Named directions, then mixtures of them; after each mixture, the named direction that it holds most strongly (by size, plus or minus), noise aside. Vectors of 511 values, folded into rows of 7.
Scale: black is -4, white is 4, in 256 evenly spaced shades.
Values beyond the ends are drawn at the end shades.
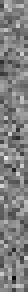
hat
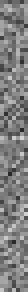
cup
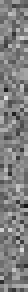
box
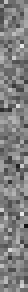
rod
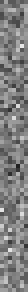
rod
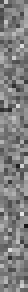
rod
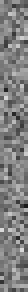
box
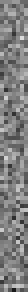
box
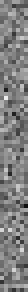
box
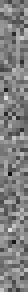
cup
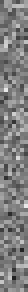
box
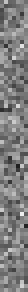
rod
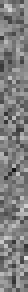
cup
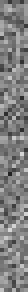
cup
